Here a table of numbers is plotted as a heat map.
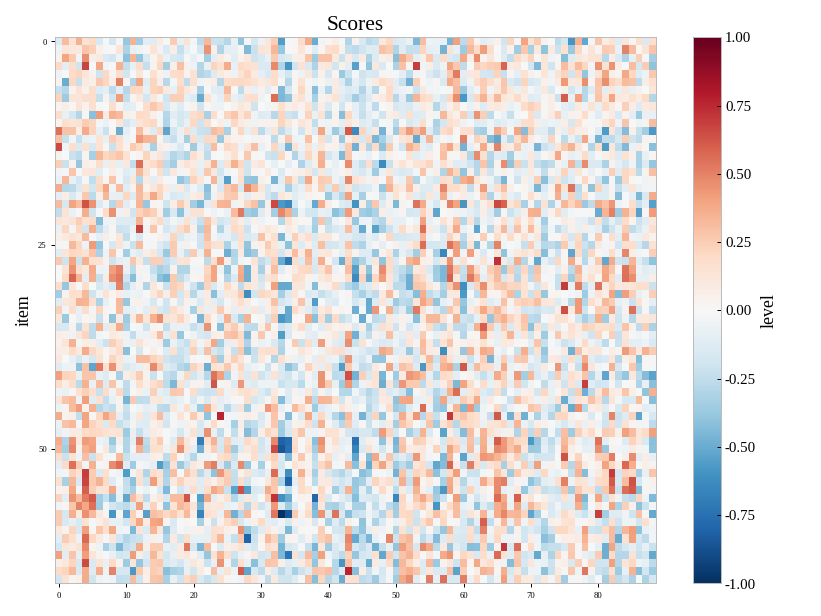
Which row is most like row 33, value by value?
51
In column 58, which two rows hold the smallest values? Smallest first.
0, 62
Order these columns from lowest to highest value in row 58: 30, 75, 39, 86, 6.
30, 6, 75, 86, 39
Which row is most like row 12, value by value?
39
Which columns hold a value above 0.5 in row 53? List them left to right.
4, 32, 82
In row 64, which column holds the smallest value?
42
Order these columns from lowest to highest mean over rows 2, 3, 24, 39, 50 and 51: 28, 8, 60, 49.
60, 8, 28, 49
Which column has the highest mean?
4
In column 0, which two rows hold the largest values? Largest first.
13, 11
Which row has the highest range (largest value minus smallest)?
58
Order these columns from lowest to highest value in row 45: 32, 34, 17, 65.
34, 17, 65, 32
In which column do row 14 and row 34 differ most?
33
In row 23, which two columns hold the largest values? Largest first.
12, 54
